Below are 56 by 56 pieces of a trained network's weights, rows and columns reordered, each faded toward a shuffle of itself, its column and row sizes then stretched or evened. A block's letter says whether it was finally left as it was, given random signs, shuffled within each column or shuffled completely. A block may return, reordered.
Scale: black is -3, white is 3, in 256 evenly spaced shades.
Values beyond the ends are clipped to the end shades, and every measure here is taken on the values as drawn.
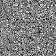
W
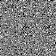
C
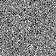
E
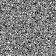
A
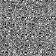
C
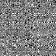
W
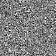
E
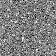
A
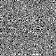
C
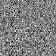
E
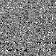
C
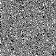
E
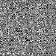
C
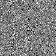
E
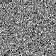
A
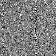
E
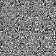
W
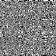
W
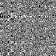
W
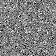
A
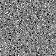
E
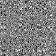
W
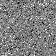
A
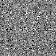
C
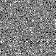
C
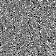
E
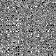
C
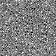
E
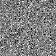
E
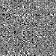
W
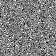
A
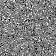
A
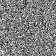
A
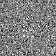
C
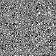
C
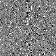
E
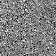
E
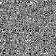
C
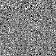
C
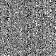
E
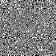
C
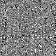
W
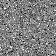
A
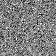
A
